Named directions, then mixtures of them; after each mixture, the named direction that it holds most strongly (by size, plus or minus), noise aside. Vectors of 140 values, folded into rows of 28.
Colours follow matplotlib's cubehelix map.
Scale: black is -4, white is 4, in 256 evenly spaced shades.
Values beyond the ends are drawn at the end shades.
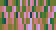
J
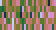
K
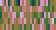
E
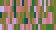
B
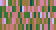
J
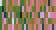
K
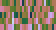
B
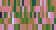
B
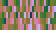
J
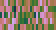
B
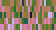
B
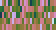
E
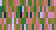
K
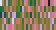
K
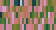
E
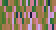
J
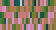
J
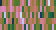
K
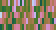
B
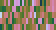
B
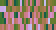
J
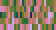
B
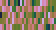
E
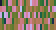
J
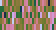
K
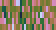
K
